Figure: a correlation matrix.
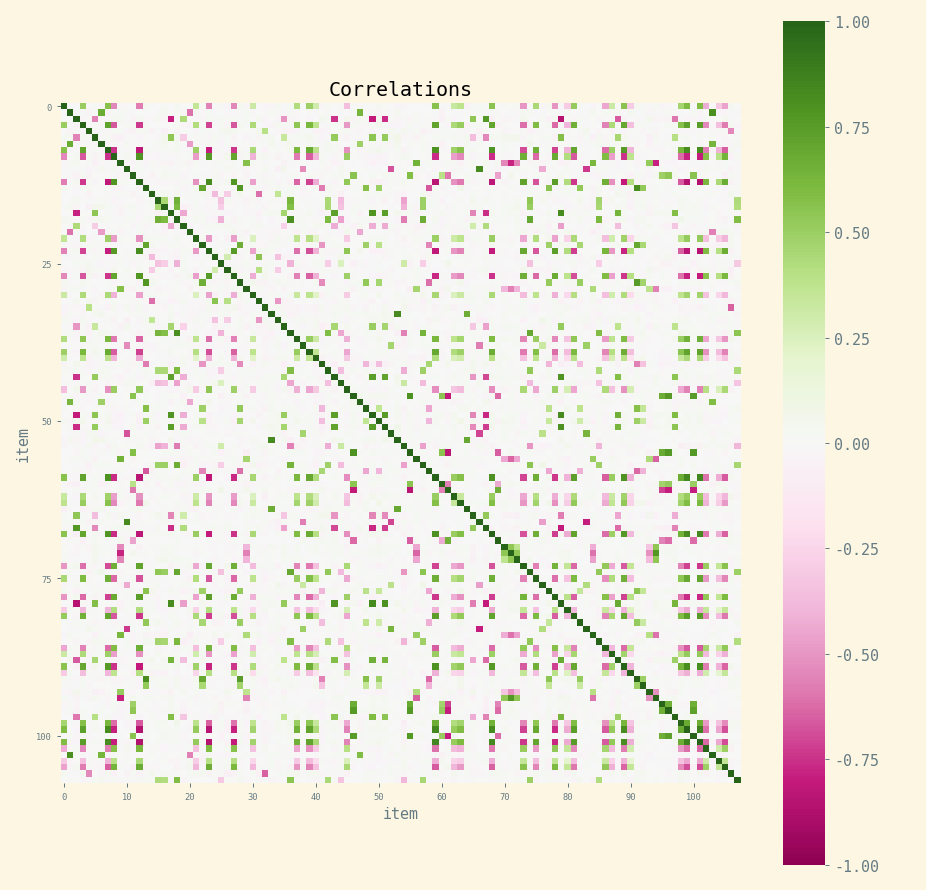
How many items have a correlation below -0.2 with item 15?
3
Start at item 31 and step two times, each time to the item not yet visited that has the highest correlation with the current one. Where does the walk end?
26
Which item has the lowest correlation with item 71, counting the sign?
9
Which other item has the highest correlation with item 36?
18
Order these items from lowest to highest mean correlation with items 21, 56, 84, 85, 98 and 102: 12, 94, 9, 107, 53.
94, 12, 53, 107, 9
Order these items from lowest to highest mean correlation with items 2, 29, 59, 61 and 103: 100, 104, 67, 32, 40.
100, 104, 32, 40, 67
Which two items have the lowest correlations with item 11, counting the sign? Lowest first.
61, 69
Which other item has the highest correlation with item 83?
52
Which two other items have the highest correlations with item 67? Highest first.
2, 65
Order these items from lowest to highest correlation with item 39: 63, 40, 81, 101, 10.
10, 40, 63, 81, 101
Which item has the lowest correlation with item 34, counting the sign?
31
